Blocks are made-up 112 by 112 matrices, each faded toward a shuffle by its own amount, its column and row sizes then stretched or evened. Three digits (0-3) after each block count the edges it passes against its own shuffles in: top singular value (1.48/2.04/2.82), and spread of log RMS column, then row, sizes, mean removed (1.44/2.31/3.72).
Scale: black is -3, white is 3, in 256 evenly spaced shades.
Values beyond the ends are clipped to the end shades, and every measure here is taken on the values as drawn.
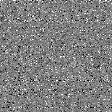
1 0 2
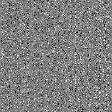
0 2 0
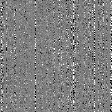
1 3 0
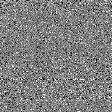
1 1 2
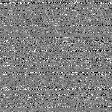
0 0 3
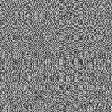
3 1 0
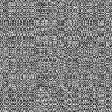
3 0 2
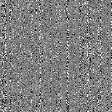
0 3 1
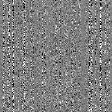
0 3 0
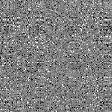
2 1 1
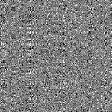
2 2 0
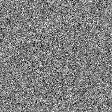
0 1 0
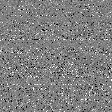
0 0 2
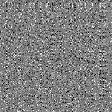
2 1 0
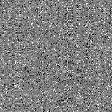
2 1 0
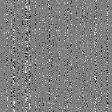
1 3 0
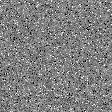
0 0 0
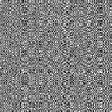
3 2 1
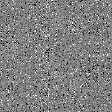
0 2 0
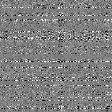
2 1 3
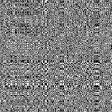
3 2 2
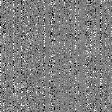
0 3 1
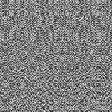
3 0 0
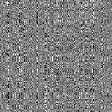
3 3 0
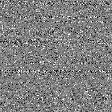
1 0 2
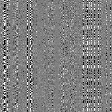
3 3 0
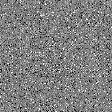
1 1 1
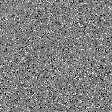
1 0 1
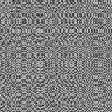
3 1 1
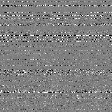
2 0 3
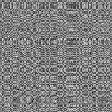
3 2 2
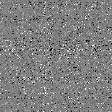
0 1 2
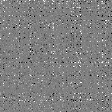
1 2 2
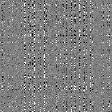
2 3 2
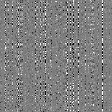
3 3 1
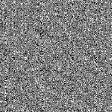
1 2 1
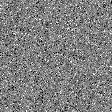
0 0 0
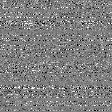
0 0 3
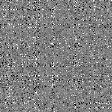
0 2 2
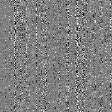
2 3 0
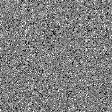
0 1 0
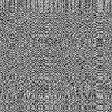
3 1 0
